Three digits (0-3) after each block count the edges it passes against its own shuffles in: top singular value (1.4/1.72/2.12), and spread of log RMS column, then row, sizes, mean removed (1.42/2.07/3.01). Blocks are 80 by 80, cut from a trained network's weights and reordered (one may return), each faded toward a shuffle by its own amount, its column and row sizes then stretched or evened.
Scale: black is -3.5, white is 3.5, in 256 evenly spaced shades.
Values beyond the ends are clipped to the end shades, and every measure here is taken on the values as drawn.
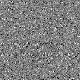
2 0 1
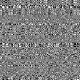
3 0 3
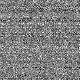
1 1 2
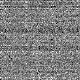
2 2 1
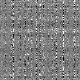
2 3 0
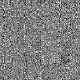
2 2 1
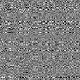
3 0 3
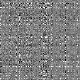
1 3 2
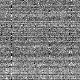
3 2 0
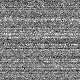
3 0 2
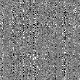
1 3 1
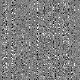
0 3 1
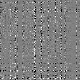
2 3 2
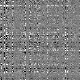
2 3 2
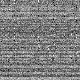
3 1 0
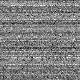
3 0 2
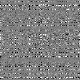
2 2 3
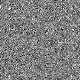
0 1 1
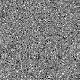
2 0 0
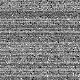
3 1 0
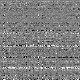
2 1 3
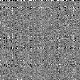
2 2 2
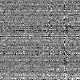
3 2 2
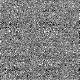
0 2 1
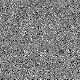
0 0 2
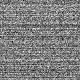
3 0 1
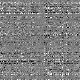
2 2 3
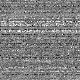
3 0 3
